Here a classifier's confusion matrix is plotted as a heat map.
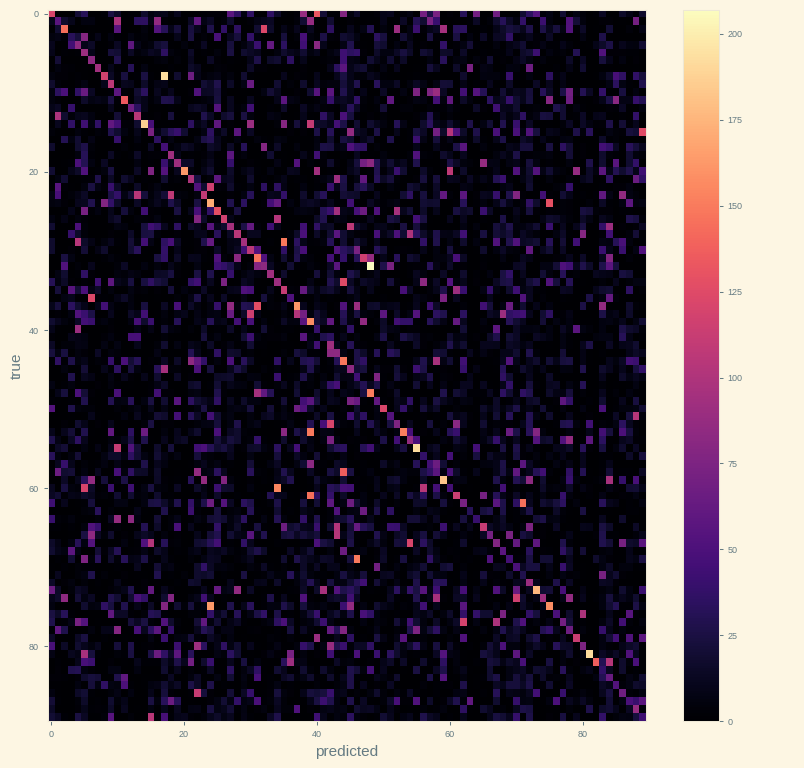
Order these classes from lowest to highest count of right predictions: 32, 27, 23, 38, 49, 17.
17, 49, 38, 32, 27, 23
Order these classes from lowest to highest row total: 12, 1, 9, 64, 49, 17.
12, 9, 64, 17, 49, 1
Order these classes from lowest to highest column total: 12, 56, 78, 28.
28, 12, 56, 78
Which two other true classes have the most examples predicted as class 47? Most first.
31, 39
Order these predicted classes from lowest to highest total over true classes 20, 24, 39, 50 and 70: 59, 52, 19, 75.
59, 19, 52, 75
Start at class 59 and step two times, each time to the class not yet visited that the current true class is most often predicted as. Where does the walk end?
11
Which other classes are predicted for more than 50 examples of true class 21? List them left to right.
25, 43, 47, 88
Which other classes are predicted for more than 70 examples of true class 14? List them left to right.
30, 35, 39
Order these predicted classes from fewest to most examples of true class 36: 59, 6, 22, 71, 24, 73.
73, 24, 22, 71, 59, 6
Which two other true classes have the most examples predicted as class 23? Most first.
59, 77
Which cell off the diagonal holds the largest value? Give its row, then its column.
32, 48
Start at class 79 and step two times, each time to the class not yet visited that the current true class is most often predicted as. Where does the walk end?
4
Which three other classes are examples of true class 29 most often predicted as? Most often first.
35, 4, 24
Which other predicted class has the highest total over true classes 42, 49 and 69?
46
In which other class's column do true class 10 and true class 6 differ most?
58
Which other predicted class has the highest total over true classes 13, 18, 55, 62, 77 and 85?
71
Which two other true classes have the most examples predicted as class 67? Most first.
77, 0
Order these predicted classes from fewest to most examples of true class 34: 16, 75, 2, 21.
2, 16, 21, 75
